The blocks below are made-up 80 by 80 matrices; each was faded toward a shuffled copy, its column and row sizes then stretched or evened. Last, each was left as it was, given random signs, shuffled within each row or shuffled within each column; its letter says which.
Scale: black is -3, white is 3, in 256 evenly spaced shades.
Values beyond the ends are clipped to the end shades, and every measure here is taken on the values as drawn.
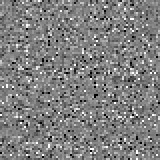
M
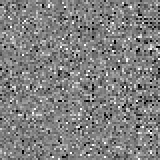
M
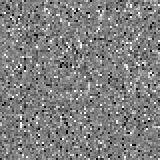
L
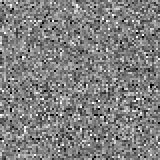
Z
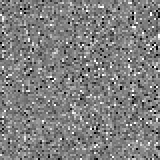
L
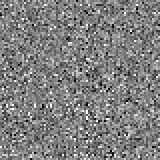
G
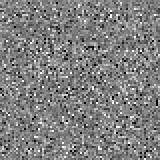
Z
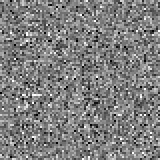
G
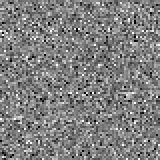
Z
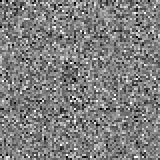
G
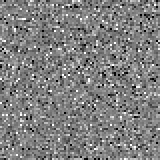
Z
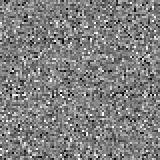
Z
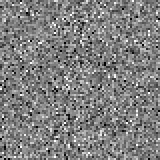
L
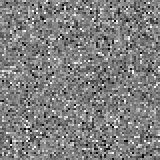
Z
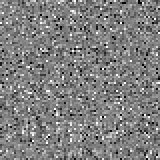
M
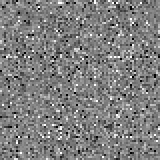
G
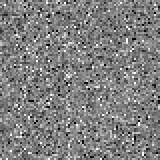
L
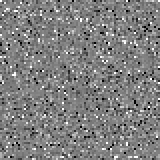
Z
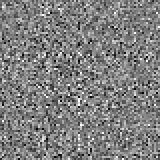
M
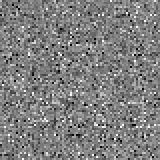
G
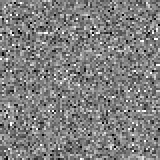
Z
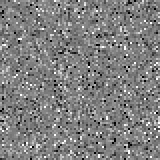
L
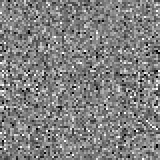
G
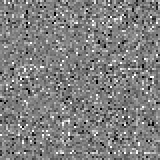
G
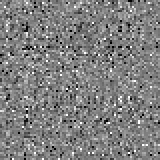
M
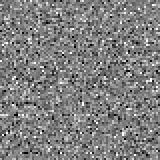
Z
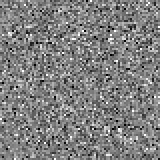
Z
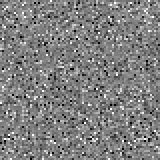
Z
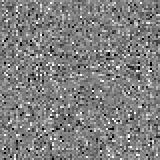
M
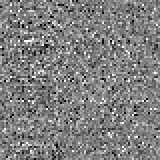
M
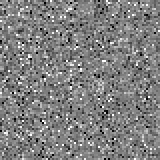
L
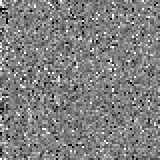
L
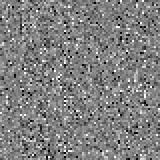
L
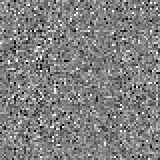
G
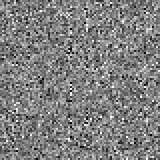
L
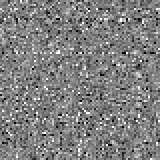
M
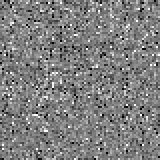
G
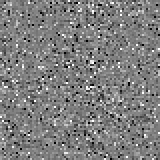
G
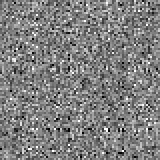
M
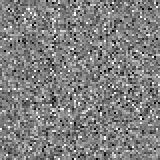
L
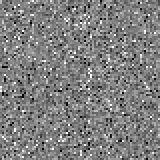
L
